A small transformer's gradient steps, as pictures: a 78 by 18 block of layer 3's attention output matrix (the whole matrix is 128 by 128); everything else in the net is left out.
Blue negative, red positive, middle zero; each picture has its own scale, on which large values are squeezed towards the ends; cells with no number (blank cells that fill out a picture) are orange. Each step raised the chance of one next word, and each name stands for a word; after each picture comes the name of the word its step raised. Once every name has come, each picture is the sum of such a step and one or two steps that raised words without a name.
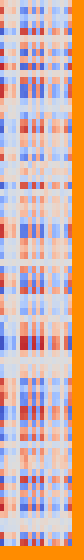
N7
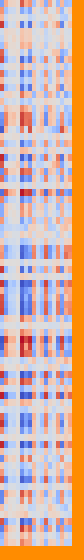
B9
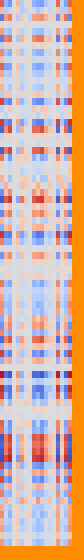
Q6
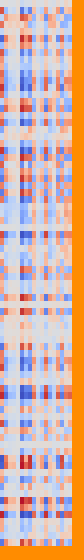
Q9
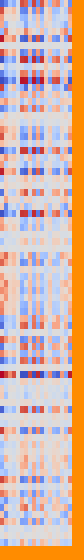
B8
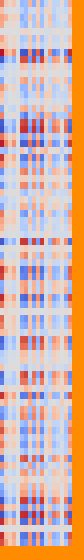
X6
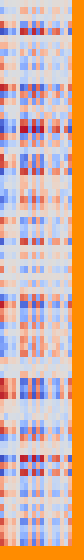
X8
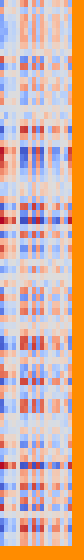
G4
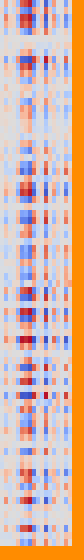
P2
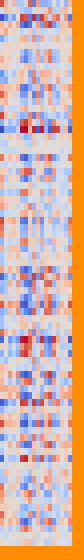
B9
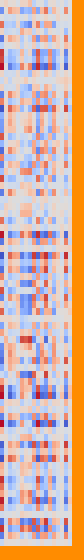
B9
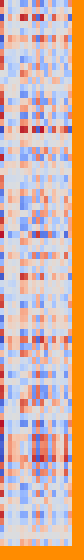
Q6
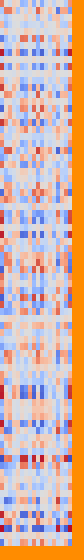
Q9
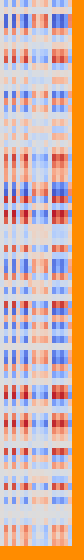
P2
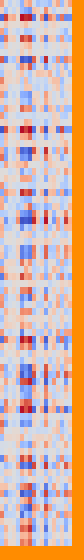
G4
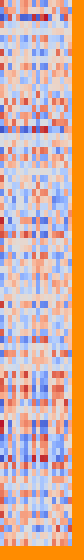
Q6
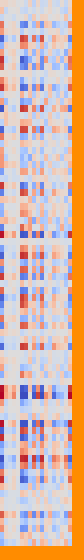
Q9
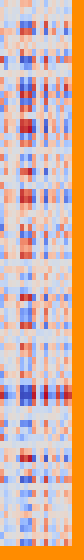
X8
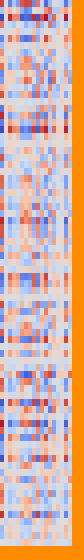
B8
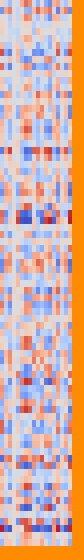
G4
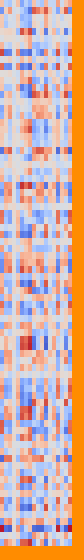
N7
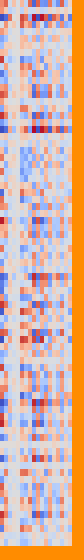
P2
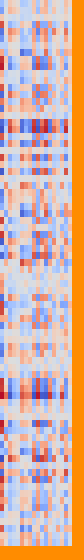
X8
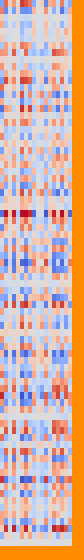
B8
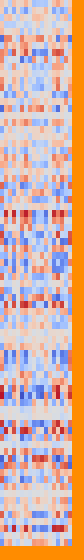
Q9
